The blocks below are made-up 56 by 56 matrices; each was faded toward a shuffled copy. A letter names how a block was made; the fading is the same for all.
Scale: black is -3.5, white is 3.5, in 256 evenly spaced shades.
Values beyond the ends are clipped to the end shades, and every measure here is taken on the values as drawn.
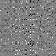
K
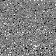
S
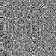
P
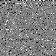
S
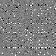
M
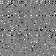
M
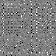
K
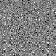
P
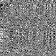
P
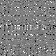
M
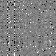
K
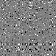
M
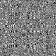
P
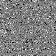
S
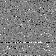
S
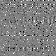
M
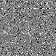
S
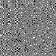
K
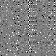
K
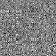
P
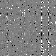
K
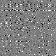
M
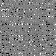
M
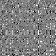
K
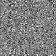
P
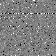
S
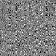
P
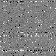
M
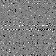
M
